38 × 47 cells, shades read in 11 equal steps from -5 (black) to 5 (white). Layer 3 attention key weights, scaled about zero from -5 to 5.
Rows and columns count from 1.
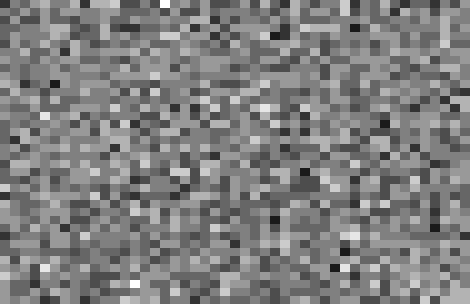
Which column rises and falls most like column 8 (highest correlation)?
12
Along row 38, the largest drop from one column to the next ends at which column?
44
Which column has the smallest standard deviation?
25
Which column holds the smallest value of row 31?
24
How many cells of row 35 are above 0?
17
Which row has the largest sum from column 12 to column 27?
10
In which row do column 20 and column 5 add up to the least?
38
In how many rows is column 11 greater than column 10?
17
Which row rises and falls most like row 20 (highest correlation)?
36
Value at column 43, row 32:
1
